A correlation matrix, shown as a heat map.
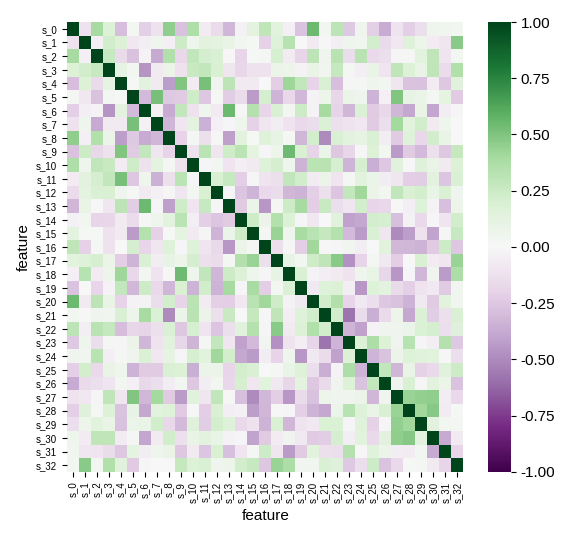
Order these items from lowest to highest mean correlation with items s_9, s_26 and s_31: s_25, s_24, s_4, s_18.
s_24, s_18, s_4, s_25
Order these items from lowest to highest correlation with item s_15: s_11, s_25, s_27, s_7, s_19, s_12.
s_27, s_12, s_7, s_11, s_25, s_19
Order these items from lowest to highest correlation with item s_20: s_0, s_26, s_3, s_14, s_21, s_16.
s_26, s_14, s_3, s_21, s_16, s_0
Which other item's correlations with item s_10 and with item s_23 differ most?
s_21
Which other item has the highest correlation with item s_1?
s_32
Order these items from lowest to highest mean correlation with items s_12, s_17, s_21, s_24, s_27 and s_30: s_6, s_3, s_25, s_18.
s_25, s_18, s_6, s_3
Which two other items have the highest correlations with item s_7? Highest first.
s_5, s_27
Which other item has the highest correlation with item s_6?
s_13
